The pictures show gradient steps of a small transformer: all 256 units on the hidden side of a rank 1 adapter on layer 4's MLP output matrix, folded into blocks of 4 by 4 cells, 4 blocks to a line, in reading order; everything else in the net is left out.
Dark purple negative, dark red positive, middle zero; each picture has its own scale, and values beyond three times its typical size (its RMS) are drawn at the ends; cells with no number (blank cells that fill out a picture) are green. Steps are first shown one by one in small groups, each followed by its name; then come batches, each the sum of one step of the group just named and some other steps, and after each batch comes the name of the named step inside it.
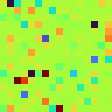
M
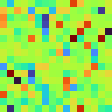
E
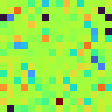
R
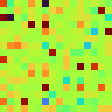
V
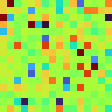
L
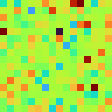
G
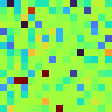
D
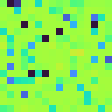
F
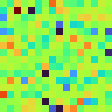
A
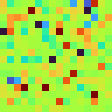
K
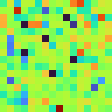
L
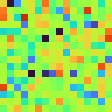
F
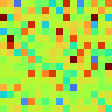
L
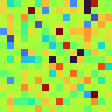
K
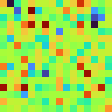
F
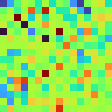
D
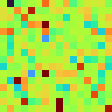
M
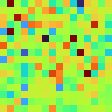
L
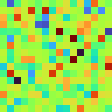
E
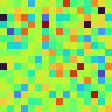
R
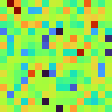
A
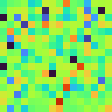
R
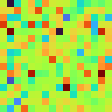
F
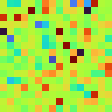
K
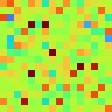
V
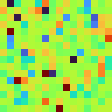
M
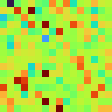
M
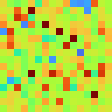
K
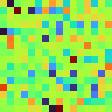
A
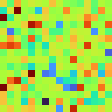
A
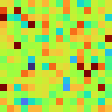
L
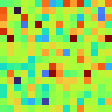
E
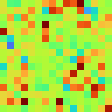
G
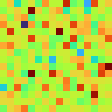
K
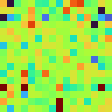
R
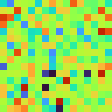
A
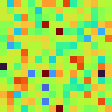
M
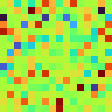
R
